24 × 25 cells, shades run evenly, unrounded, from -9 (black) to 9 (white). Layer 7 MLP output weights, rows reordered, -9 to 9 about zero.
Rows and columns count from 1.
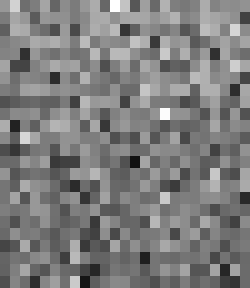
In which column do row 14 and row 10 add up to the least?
14
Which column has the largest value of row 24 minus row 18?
8
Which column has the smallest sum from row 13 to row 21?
6
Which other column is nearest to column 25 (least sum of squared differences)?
5
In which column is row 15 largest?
22
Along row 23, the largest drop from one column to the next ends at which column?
23
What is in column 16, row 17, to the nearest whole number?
-1
